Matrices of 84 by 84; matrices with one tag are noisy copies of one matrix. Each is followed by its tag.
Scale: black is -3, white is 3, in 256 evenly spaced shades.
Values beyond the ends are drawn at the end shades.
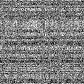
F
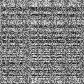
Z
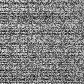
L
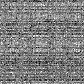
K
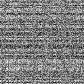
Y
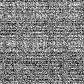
K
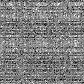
K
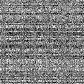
Y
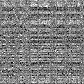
Z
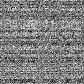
F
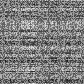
F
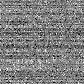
Y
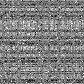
F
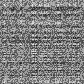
Z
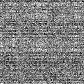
K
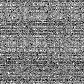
K
